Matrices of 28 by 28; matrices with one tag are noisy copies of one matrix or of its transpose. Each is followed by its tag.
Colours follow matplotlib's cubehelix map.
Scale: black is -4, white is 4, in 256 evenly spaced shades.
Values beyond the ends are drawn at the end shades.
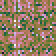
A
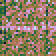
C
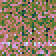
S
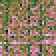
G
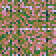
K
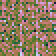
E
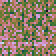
S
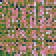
G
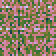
K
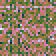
K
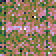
C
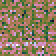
S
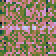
C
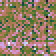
S
